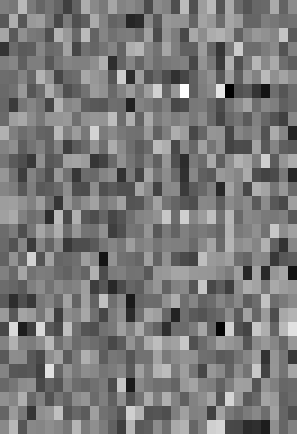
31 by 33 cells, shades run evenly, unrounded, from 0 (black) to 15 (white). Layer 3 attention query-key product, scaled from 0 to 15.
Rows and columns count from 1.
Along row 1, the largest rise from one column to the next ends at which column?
21
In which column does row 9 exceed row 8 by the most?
15
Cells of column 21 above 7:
18
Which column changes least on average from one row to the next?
23
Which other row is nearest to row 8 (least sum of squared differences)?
28
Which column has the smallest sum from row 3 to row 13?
33
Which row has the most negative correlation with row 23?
30
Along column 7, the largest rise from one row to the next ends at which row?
16
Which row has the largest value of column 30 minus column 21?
12
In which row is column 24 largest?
31
